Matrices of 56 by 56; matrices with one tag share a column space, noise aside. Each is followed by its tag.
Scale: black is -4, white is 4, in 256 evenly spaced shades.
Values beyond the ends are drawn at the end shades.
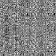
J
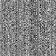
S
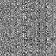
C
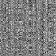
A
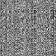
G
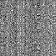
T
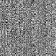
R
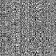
C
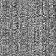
T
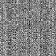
A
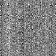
T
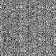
C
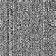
S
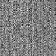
S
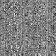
J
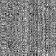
J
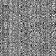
T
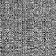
A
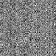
C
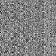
C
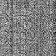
T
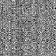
A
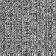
J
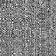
R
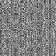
R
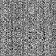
A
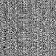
A
